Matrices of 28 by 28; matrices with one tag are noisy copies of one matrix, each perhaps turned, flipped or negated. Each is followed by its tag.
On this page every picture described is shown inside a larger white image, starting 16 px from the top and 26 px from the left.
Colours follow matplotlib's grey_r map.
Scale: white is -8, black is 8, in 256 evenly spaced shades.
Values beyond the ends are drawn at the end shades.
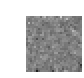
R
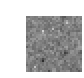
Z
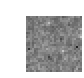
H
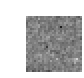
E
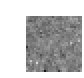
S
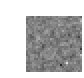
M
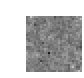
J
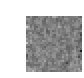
R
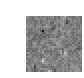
Z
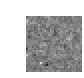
M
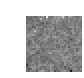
R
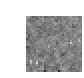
S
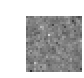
J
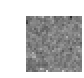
R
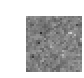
Z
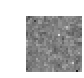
J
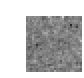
S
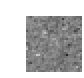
Z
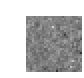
S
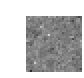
J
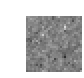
Z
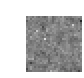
J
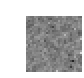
S
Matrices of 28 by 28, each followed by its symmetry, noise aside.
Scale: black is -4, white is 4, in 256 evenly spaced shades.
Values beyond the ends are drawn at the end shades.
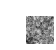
symmetric across the other diagonal.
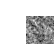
antisymmetric.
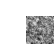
no symmetry.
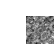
symmetric.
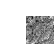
symmetric.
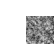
antisymmetric.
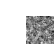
antisymmetric.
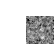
no symmetry.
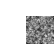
symmetric.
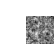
symmetric across the other diagonal.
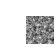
antisymmetric.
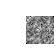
symmetric.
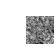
symmetric.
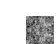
mirrored top to bottom.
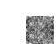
mirrored top to bottom.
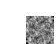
same after a half turn.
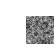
symmetric across the other diagonal.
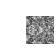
mirrored top to bottom.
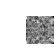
mirrored top to bottom.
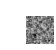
symmetric across the other diagonal.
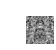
mirrored left to right.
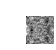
mirrored top to bottom.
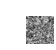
antisymmetric.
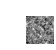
symmetric across the other diagonal.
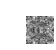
mirrored top to bottom.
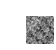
symmetric.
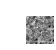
symmetric.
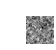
symmetric across the other diagonal.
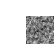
same after a half turn.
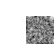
symmetric across the other diagonal.
